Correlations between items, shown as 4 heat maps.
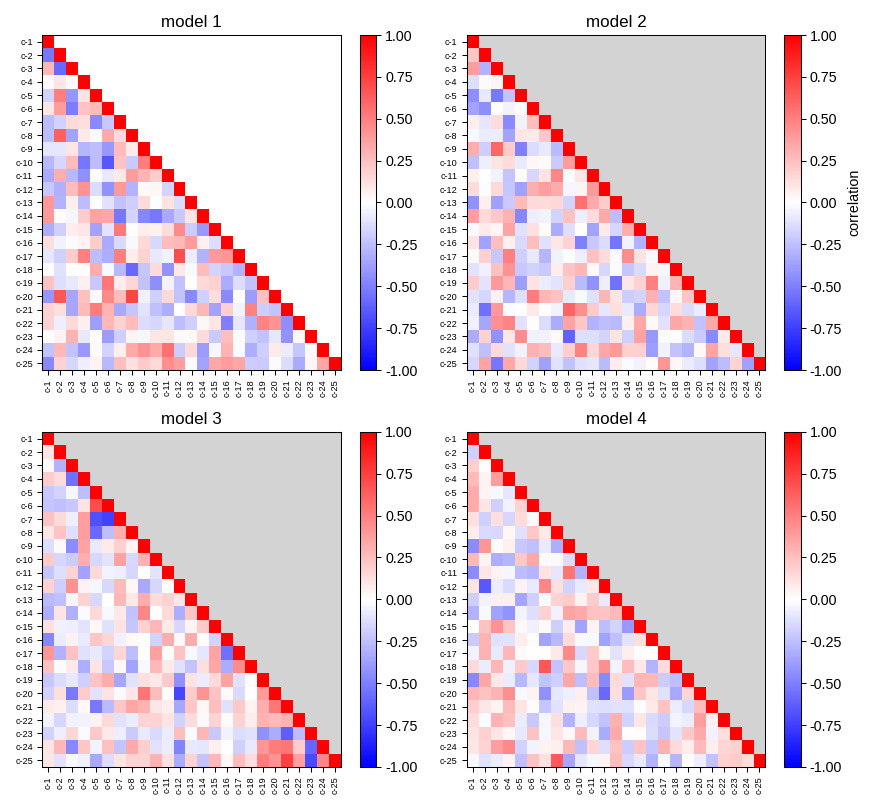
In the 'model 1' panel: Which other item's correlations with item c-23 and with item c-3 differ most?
c-2
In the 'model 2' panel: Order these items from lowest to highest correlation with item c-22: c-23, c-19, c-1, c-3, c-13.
c-13, c-1, c-23, c-19, c-3
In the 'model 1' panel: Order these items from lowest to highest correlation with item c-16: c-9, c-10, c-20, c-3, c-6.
c-20, c-6, c-10, c-3, c-9
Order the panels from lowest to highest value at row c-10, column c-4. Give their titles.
model 1, model 4, model 2, model 3
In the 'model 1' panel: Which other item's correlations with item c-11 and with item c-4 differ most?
c-24
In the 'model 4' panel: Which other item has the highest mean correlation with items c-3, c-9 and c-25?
c-24
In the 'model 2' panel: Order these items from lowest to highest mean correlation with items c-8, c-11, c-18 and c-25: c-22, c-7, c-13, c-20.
c-22, c-7, c-20, c-13
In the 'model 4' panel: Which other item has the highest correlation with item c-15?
c-3
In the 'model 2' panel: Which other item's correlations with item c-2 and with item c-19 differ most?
c-16
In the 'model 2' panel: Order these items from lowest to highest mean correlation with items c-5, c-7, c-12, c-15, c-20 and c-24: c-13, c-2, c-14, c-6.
c-2, c-14, c-13, c-6
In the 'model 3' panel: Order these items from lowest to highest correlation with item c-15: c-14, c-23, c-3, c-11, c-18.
c-23, c-3, c-11, c-14, c-18
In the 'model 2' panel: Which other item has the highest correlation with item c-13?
c-10
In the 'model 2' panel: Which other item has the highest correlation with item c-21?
c-9
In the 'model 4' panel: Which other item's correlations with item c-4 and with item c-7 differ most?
c-20
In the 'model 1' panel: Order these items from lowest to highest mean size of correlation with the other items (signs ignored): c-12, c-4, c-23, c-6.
c-23, c-4, c-12, c-6
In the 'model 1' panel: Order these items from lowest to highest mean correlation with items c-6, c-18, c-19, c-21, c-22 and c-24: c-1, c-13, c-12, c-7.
c-12, c-7, c-13, c-1
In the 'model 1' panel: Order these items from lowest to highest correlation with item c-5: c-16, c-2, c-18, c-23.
c-23, c-16, c-18, c-2
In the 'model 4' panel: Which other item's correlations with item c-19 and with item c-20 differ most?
c-1
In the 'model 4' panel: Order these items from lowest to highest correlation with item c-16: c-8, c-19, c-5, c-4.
c-8, c-4, c-5, c-19
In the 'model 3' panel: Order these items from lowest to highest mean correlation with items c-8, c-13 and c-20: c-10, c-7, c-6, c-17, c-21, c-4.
c-17, c-6, c-10, c-7, c-4, c-21
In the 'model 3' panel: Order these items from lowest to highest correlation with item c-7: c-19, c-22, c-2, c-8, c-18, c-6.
c-6, c-19, c-22, c-18, c-2, c-8
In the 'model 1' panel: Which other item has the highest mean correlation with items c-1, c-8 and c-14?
c-6
